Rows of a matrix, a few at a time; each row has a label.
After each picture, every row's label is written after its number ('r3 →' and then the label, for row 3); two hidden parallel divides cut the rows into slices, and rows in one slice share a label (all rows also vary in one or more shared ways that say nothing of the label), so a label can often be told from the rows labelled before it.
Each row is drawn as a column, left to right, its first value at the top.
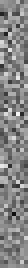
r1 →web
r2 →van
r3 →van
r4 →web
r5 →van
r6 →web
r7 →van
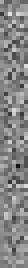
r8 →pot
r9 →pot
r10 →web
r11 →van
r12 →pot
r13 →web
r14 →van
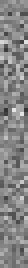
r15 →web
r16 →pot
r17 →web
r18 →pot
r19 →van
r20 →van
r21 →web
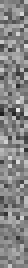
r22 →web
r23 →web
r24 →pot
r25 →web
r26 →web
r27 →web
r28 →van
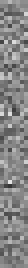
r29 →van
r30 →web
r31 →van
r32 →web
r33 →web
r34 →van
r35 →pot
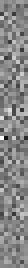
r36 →pot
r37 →pot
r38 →van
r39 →web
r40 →pot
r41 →van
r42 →pot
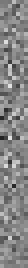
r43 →pot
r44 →web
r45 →van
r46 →pot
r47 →pot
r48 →pot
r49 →pot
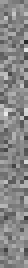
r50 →van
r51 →van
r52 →web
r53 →pot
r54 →pot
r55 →pot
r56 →van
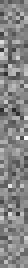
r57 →web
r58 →web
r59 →van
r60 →pot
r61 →web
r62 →pot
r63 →van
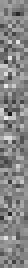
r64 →van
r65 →van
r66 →web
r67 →van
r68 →web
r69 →van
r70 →pot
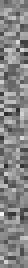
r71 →van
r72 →web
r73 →web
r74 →web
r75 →web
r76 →van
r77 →van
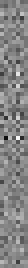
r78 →web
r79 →pot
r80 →pot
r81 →web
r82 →van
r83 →web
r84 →pot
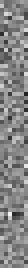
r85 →van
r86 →van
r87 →pot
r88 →web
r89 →pot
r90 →web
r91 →van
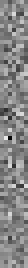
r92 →pot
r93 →pot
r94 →web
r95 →pot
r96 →pot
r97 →van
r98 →van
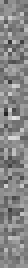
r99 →pot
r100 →web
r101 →van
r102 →pot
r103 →pot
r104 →van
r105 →pot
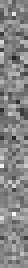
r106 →web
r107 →pot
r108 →van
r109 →van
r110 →van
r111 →web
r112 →web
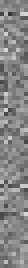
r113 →pot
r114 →web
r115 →pot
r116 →web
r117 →pot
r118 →pot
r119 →van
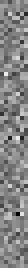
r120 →web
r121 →van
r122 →pot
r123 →web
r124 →web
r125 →van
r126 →pot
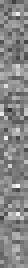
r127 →van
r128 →pot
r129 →pot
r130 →pot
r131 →van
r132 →pot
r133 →van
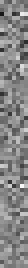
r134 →pot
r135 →pot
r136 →web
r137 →pot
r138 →web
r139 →van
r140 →van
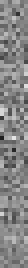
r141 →van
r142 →van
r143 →pot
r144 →van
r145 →pot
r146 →pot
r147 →van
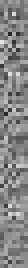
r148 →web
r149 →web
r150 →van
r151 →van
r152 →van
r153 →pot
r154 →pot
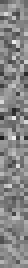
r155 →web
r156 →pot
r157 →pot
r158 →web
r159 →pot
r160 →pot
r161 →web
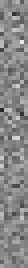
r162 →pot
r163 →pot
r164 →pot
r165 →pot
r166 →pot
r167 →web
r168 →pot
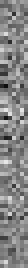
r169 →web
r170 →web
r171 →van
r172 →pot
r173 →van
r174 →pot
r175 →web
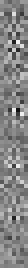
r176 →pot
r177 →pot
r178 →web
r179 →van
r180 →web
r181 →van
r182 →van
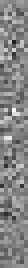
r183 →web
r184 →pot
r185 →web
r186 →van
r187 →van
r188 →pot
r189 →pot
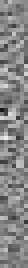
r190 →pot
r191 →pot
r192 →van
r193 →van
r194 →pot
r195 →web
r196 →van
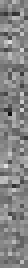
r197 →pot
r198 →pot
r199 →web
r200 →pot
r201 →pot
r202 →web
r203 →pot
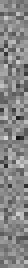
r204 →pot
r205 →van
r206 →web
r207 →pot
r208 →pot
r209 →pot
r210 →web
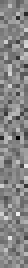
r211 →pot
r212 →web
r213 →van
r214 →pot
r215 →van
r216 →web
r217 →web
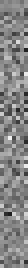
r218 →van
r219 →web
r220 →web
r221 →van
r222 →pot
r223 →web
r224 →van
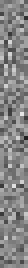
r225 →web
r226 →van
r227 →web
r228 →van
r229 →pot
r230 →van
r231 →pot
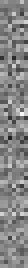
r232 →van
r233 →van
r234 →web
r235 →van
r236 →pot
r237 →van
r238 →van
